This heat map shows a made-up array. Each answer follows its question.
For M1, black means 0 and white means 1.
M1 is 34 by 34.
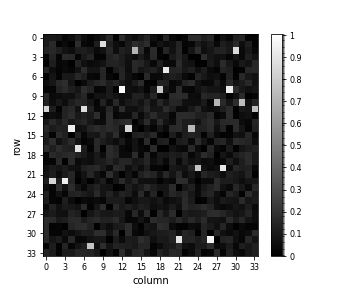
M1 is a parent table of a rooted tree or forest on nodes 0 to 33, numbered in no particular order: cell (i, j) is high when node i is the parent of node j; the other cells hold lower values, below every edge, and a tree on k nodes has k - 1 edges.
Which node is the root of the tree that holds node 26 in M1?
10
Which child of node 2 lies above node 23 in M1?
14
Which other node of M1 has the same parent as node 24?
28
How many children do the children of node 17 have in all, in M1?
1
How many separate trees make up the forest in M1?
11
